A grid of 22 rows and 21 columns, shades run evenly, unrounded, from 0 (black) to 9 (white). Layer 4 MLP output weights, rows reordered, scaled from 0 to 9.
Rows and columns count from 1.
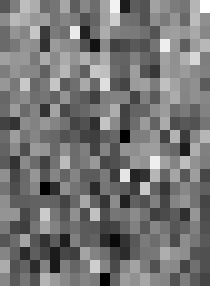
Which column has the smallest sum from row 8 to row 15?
10
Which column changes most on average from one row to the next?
5
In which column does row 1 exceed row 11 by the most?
12
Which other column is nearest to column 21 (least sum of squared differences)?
4
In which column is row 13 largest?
16
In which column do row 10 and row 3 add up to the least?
9
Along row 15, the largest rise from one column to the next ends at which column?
15
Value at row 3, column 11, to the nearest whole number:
6
